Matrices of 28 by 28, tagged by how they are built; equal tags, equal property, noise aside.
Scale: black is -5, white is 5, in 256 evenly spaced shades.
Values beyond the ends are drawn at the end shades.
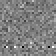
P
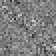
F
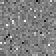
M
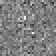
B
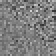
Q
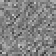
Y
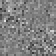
F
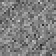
Y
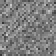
Y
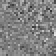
Q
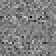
P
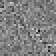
F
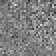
Q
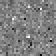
M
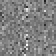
B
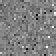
M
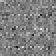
P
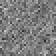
Y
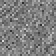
Y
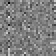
B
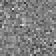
F
